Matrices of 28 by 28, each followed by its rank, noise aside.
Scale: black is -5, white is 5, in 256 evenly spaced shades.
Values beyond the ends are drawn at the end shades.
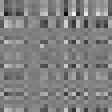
one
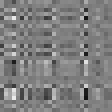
one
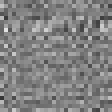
three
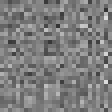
four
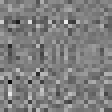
four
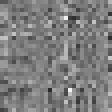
four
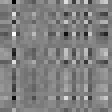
one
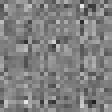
three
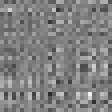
three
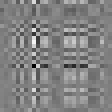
one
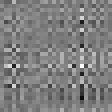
two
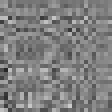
three
